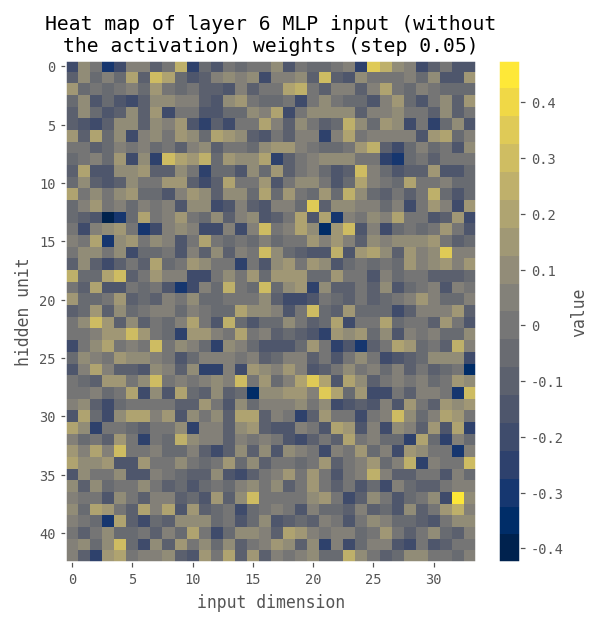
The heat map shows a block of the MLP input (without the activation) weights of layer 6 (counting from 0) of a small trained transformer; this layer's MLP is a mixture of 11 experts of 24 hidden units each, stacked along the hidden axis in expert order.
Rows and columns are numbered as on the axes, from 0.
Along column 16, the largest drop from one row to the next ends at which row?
17
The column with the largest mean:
4
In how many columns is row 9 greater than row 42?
12
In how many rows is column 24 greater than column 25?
18
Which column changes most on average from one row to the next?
21
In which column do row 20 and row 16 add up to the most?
16
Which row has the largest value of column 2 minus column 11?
26
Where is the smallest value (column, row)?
3, 13
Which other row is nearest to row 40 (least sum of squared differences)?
2
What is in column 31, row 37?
-0.2
